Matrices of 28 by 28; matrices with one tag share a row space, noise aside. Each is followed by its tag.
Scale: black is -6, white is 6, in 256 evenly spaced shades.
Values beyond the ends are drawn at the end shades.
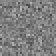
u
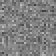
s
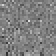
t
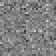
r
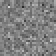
r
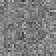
r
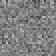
s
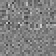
t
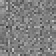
t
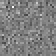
t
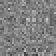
r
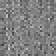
t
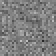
s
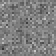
s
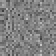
t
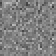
u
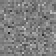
r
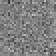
r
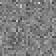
u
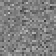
r
